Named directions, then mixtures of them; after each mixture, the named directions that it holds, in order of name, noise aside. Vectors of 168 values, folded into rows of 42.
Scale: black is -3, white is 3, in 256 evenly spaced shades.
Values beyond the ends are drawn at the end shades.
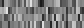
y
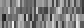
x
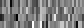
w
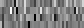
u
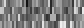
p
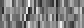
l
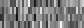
l, u, w.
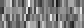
l.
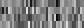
l, y.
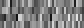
w, x, y.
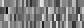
y.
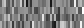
p, x, y.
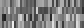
x.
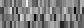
p, u.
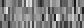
p, y.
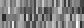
x.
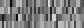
p, w, x.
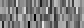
p, u, y.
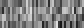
p, x.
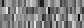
y.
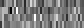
u, y.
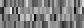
p, u.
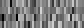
u, w, x.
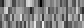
l, y.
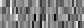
u, w.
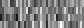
l, u, w.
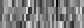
l.
